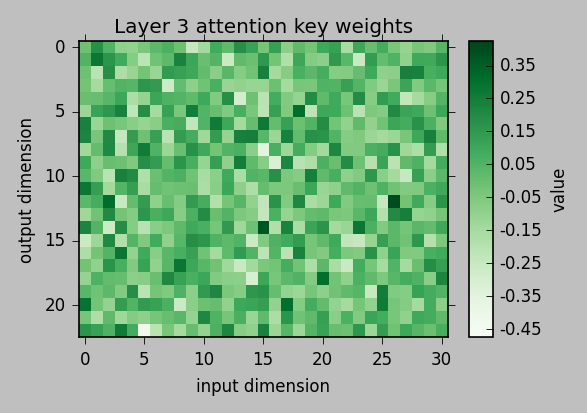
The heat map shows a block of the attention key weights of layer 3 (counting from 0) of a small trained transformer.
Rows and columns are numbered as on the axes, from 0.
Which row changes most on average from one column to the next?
12
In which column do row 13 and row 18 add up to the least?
14
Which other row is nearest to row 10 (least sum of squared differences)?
11
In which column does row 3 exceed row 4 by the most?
27
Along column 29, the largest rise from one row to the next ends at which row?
16
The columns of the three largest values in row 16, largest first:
3, 18, 24
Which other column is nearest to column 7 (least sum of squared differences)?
30
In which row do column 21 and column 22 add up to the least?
17
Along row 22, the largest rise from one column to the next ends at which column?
15
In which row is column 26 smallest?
9
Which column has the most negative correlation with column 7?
4
